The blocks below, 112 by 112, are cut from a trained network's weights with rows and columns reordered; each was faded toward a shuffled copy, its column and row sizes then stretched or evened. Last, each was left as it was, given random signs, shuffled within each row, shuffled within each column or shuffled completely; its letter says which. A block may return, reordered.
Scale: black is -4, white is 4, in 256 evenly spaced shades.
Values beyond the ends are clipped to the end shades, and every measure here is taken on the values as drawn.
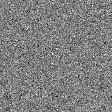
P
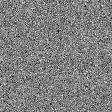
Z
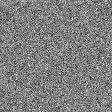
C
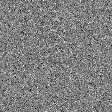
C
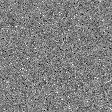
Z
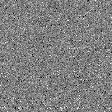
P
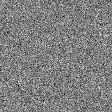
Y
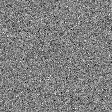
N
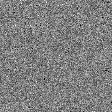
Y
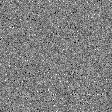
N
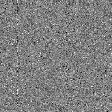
P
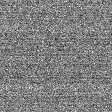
N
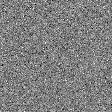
C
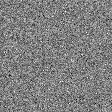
Z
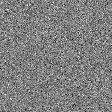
Y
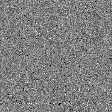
Y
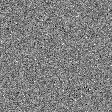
Z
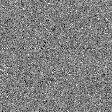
Y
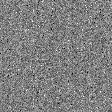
C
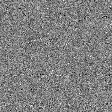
Y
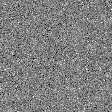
C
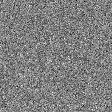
N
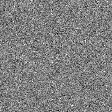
Y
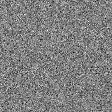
N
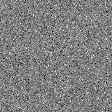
C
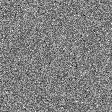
Z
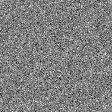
C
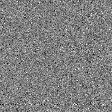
Y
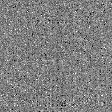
P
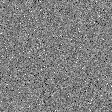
Z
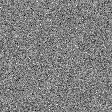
Z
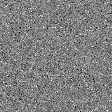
N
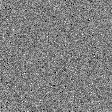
Y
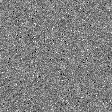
C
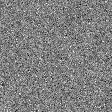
Z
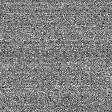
P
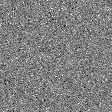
Z
